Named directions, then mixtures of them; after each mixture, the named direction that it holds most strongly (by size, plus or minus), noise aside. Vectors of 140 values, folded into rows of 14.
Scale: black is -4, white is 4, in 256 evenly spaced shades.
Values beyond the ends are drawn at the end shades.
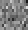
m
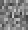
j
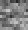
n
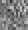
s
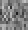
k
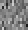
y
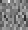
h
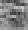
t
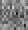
k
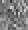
s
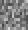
j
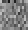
h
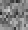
n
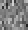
y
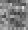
t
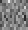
h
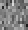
y
